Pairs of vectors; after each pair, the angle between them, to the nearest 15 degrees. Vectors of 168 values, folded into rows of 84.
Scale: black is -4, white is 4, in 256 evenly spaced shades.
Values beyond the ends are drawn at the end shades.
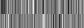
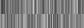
60 degrees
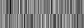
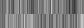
135 degrees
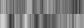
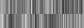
45 degrees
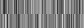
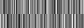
60 degrees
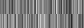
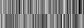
105 degrees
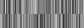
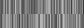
150 degrees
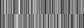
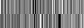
120 degrees
